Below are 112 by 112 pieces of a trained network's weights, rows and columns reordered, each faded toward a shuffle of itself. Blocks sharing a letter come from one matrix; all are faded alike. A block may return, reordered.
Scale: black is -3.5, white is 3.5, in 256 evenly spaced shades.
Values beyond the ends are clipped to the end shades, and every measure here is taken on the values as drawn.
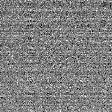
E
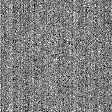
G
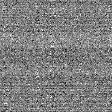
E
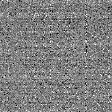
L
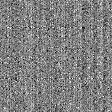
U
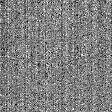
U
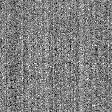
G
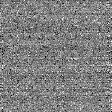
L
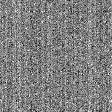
G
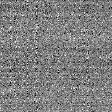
L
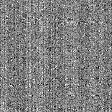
U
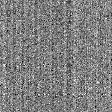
G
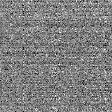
E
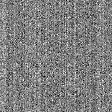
G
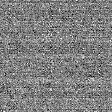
E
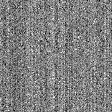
U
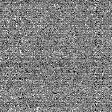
E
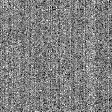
G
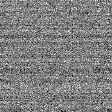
E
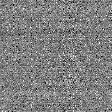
L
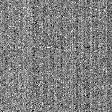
G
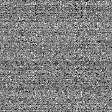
E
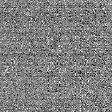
L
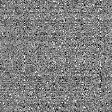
L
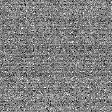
E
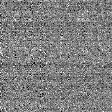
L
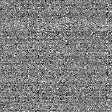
L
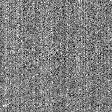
G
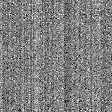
U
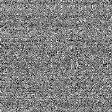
L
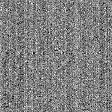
G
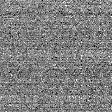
E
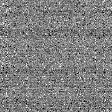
L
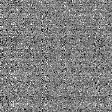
L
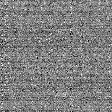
E
